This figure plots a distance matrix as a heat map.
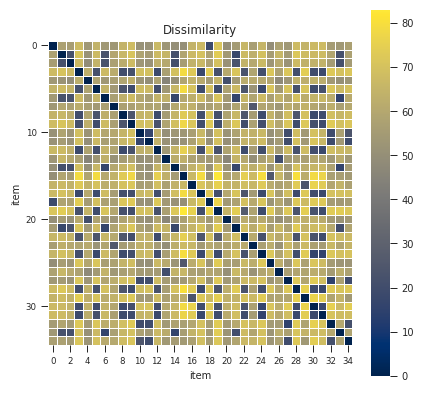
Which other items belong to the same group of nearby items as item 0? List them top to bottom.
18
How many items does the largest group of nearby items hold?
12
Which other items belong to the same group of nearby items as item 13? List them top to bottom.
26
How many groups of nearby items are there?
9
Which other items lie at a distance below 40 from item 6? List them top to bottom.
1, 2, 14, 21, 33
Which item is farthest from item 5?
15
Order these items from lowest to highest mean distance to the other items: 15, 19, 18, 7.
19, 7, 18, 15
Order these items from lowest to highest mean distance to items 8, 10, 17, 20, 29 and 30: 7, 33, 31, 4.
31, 4, 7, 33
